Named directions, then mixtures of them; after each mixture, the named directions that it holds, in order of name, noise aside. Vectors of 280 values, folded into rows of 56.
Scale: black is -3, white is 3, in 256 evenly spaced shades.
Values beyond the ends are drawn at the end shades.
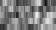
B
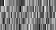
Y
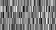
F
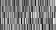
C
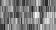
B, C.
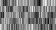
B, F.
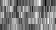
B, F.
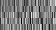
C.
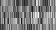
B, C.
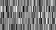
F.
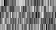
B, Y.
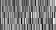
C.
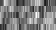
B, Y.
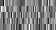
F, Y.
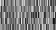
C, Y.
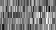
B, F.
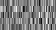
F.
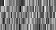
Y.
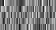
Y.
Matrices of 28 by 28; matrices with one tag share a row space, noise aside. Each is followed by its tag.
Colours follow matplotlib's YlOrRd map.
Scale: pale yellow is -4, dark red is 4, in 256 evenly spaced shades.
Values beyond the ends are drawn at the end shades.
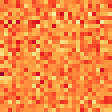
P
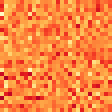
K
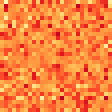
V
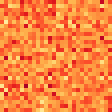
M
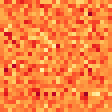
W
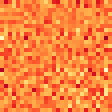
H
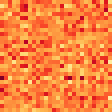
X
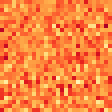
H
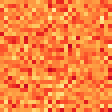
M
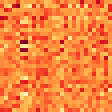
X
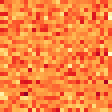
X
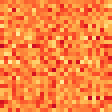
P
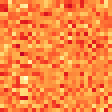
X
